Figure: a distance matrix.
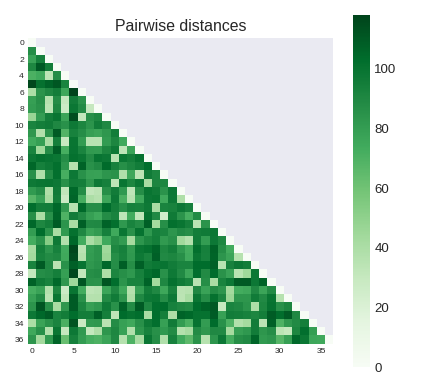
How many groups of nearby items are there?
6
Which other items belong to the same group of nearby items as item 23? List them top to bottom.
3, 27, 32
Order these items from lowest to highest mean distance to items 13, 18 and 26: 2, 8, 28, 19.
19, 8, 2, 28
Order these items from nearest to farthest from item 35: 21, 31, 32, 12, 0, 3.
31, 12, 0, 21, 32, 3
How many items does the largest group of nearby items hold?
11
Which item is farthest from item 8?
33
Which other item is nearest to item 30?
4
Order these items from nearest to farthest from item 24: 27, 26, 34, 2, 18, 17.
18, 2, 34, 26, 17, 27
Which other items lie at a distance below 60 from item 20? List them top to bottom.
5, 15, 22, 29
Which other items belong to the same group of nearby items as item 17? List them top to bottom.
10, 14, 33
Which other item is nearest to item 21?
16
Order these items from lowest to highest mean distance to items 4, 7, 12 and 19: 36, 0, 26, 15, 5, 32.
36, 0, 26, 32, 15, 5
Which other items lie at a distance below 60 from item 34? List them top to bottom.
0, 6, 9, 25, 26, 28
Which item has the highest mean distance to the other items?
5
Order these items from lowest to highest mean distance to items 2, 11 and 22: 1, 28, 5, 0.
1, 5, 0, 28
